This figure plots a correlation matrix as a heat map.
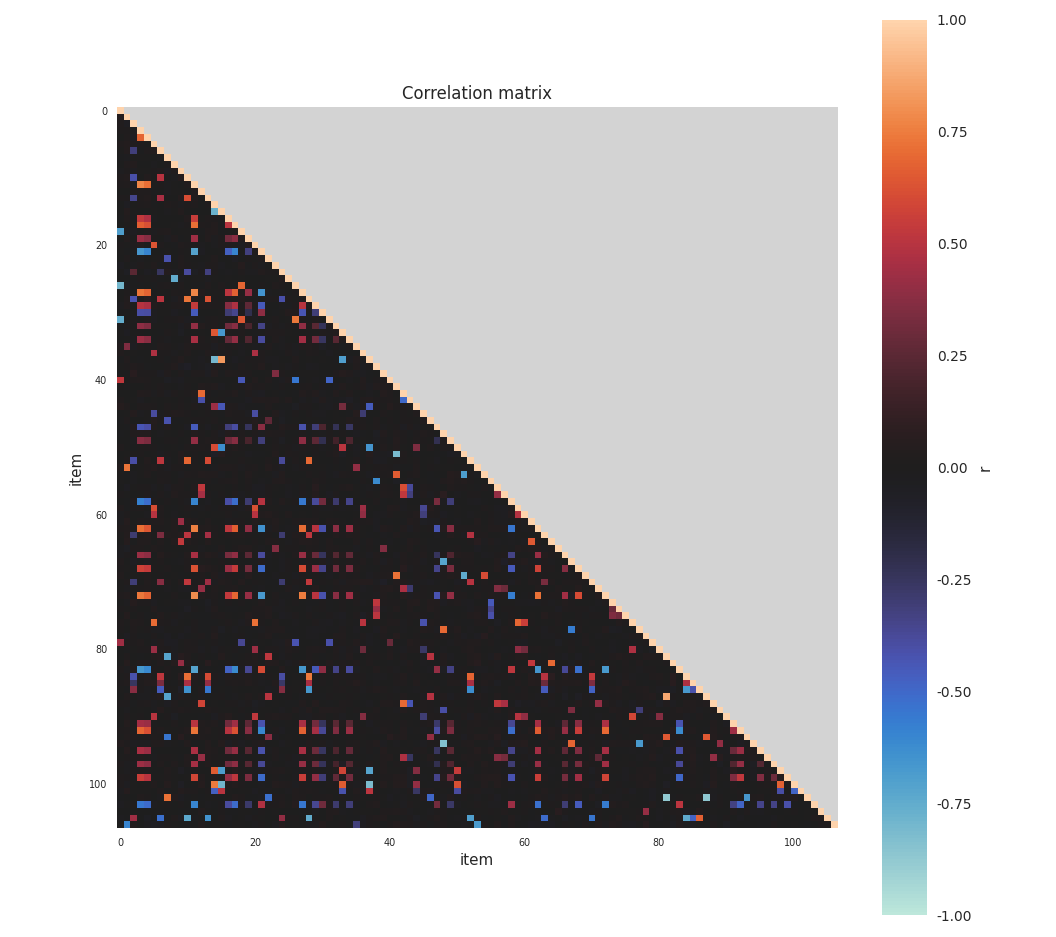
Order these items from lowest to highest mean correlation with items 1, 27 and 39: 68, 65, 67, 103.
103, 67, 65, 68
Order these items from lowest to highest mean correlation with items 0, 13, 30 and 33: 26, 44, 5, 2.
26, 2, 5, 44
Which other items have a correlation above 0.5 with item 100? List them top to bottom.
14, 33, 50, 98
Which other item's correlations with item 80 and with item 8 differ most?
25
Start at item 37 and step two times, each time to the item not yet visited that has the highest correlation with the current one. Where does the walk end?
101
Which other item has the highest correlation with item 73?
38
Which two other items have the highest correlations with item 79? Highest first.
0, 40
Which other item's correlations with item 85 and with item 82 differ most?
64
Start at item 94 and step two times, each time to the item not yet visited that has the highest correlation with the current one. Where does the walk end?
89
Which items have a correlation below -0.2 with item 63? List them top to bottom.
2, 24, 86, 105
